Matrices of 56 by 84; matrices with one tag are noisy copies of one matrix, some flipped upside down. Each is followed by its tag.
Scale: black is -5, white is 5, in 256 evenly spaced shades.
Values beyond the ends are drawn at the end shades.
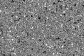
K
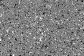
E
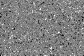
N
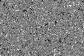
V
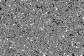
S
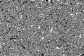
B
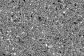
K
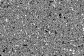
V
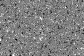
E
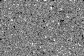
N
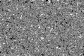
B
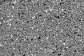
K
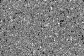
N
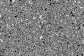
E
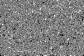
N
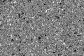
K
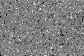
N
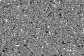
V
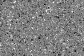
K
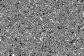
E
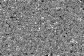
B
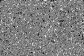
N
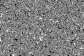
E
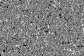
V
